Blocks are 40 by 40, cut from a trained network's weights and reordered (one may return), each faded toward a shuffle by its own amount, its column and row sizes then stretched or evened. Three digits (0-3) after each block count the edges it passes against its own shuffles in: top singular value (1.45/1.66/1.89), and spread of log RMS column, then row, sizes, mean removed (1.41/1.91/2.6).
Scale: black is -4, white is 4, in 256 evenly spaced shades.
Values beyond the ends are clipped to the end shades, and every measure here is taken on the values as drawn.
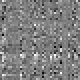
1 3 1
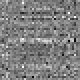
3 2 2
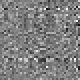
3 2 2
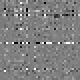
3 1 2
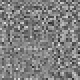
3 1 1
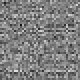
3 1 1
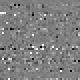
0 0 2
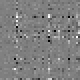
1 2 2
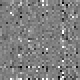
2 2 1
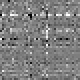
3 2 2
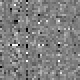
2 2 1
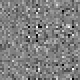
2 2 1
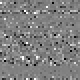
0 0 3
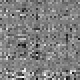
1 1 3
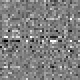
3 1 2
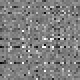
3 1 2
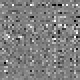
0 2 3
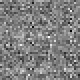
1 2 0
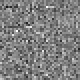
0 0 1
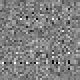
2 1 1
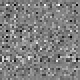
1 1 2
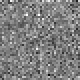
0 2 0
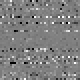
0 0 3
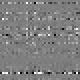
2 0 3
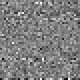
0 0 2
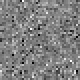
0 1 0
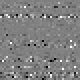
0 0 3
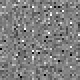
0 2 0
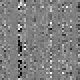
1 3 1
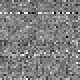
2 0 2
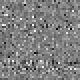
1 0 1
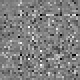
2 2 1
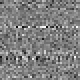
3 0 2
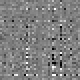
1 2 2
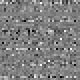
0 1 3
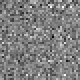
0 0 2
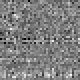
2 1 2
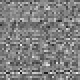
3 0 2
